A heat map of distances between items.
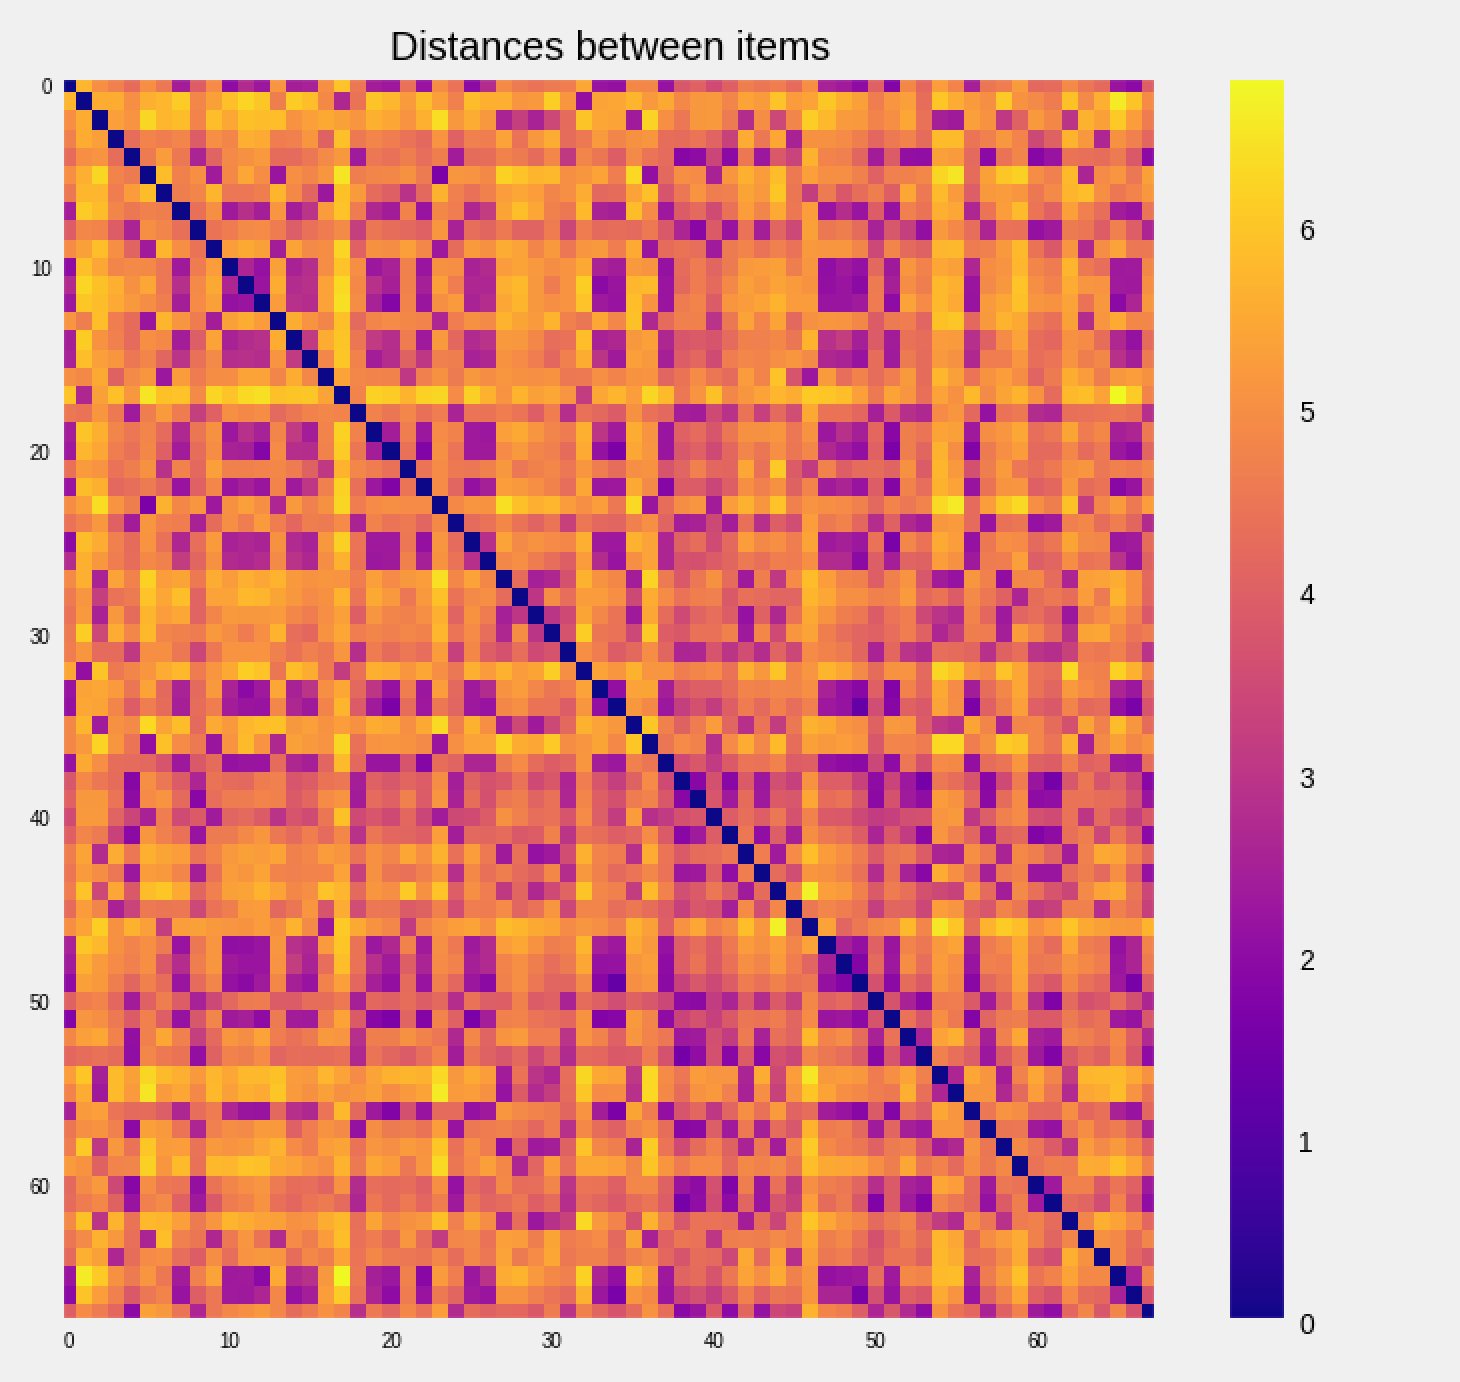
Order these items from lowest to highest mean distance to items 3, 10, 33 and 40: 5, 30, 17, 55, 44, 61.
61, 5, 30, 44, 55, 17
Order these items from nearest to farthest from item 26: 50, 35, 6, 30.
50, 30, 6, 35
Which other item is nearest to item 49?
34
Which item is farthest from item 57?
46
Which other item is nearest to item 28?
59
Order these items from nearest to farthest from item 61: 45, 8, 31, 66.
8, 31, 45, 66
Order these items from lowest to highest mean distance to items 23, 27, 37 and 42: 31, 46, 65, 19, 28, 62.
62, 31, 19, 65, 28, 46
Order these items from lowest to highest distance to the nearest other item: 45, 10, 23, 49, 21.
49, 23, 10, 45, 21
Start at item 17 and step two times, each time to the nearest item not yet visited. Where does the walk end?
32
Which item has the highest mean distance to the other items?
17
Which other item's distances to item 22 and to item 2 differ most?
65
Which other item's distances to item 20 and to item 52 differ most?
12
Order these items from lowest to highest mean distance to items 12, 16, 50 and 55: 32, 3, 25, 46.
25, 46, 3, 32
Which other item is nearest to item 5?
23
